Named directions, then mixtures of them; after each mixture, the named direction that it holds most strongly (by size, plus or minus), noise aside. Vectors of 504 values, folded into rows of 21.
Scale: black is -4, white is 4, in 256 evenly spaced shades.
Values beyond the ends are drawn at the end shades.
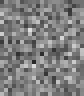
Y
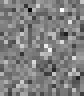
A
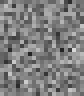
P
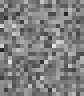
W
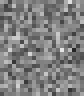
P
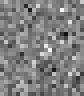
A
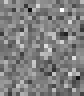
A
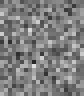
Y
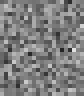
P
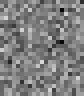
W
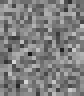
P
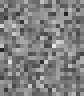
W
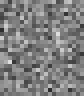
P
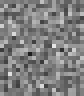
W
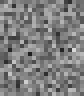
P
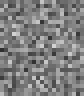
W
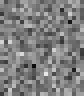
Y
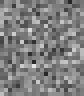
Y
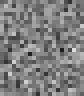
P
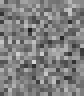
Y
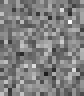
Y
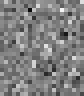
A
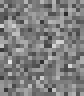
W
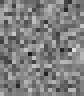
P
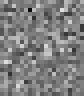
P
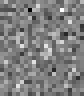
A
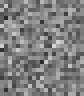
W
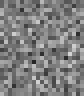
Y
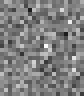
A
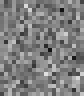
A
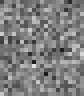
Y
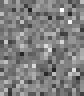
A
